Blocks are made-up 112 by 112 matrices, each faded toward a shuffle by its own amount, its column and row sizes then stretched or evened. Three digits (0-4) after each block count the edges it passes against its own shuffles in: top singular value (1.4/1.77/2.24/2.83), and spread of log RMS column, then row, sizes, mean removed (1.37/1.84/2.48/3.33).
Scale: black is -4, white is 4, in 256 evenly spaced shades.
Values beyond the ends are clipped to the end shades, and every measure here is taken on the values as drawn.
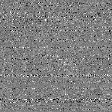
1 1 4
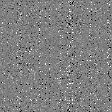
0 3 1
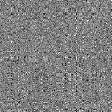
3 2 2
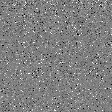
0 0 2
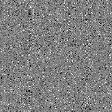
2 2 1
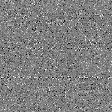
2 0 2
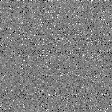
2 1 2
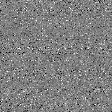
0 0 3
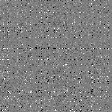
2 3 3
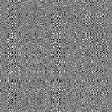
4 4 3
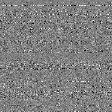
1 2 4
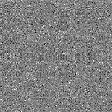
3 1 0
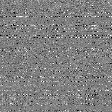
2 1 4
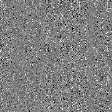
2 3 0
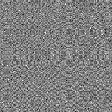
4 1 0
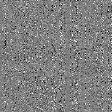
1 4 1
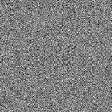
3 2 0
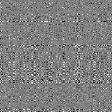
4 3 4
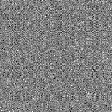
4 1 1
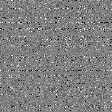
1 1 4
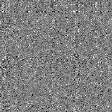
2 2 2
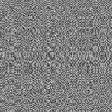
4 2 1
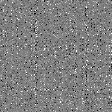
2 3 1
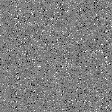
1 2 1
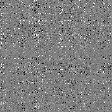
0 3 3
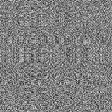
3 0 2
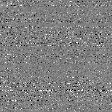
0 1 4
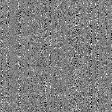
0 4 0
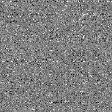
2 1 3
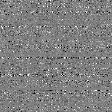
1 1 4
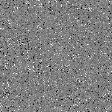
0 2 1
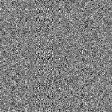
3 3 1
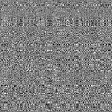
4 1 4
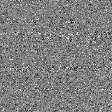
1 1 3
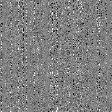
0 4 1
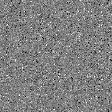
1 2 1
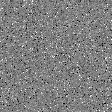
0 1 0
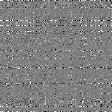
3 3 4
